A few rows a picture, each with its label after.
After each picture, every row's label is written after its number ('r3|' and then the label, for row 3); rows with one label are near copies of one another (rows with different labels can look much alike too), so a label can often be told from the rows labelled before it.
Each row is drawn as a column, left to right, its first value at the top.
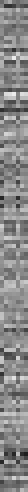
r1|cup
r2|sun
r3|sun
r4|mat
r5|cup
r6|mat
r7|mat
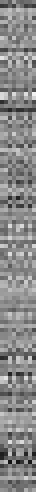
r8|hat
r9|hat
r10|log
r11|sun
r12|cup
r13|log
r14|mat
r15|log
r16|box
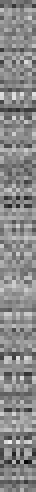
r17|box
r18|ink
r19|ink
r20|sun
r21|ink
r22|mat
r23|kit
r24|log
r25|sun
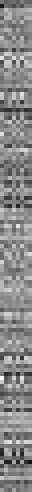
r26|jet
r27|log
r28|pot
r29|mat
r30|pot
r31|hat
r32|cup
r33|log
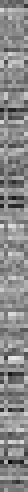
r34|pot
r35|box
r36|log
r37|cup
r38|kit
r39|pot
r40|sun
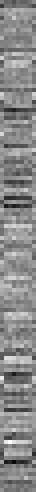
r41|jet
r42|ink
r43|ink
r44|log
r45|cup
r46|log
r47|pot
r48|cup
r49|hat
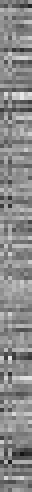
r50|ink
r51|box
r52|kit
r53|box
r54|mat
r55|mat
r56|hat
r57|sun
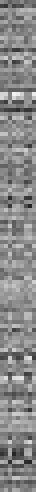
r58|sun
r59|jet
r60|ink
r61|mat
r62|box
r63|hat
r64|cup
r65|ink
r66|box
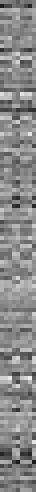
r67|sun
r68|hat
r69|hat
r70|kit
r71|kit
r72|mat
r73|mat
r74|jet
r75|ink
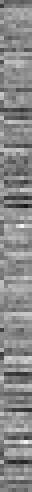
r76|sun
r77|cup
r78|kit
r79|kit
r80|pot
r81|pot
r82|ink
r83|ink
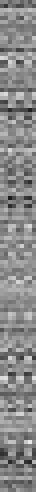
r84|hat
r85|jet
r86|cup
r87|pot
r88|box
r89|box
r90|cup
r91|cup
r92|hat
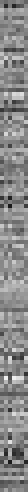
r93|cup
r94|jet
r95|ink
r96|jet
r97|hat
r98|box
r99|kit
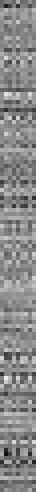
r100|pot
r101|jet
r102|sun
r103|pot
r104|sun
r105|pot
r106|ink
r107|mat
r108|ink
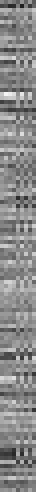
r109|hat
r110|box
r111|sun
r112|mat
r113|cup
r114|sun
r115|cup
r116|sun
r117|log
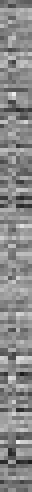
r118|kit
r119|kit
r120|hat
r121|box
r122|ink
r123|pot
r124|pot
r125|log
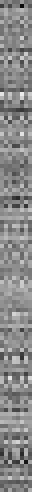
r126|sun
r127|pot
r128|mat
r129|ink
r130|ink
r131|sun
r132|kit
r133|mat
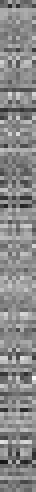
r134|pot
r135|ink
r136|sun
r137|cup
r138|sun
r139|ink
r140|pot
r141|pot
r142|hat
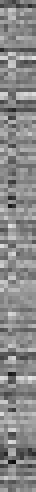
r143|box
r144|mat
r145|log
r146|log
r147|jet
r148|hat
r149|box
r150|jet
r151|mat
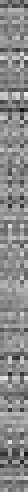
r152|hat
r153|mat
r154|pot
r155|hat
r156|box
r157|log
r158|mat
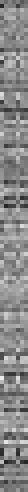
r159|jet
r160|ink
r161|log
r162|kit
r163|jet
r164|pot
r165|ink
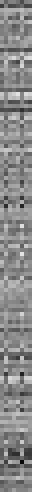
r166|sun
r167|cup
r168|hat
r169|hat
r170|box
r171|log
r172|hat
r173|hat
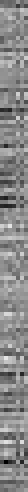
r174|cup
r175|ink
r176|log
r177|kit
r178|sun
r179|log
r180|hat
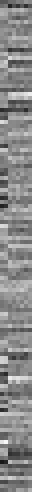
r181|pot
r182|pot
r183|jet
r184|box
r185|jet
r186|box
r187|sun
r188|mat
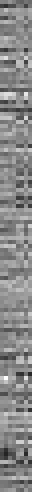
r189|hat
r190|hat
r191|sun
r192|box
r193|pot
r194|pot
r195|mat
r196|pot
